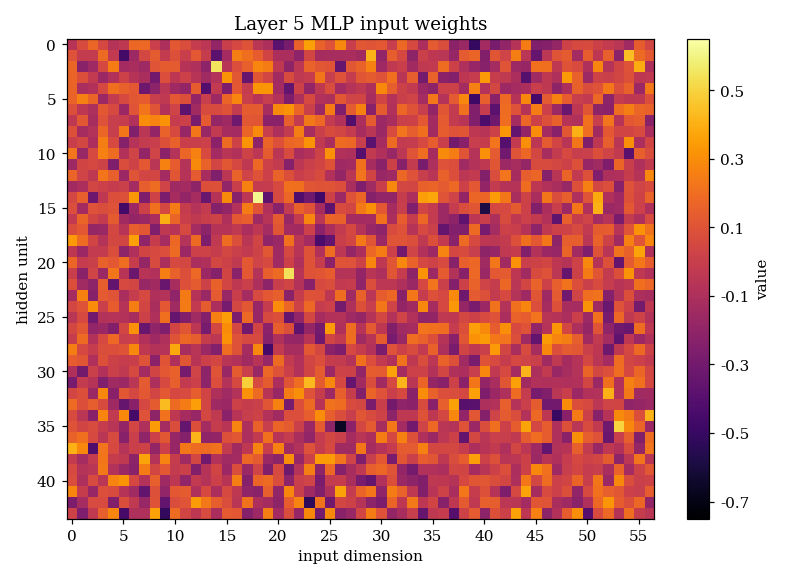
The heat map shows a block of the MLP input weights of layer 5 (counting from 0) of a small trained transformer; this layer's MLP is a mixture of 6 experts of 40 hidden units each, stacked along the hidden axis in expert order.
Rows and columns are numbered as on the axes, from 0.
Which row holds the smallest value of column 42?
9
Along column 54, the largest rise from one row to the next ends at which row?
1
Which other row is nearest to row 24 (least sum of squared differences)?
29
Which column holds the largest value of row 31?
17
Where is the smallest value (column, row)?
26, 35
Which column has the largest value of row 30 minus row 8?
44
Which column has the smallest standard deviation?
27
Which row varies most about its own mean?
14
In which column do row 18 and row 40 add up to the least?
24
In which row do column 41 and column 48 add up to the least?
6
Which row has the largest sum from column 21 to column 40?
38
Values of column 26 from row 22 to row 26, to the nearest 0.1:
0 0.2 -0.3 -0.1 -0.1
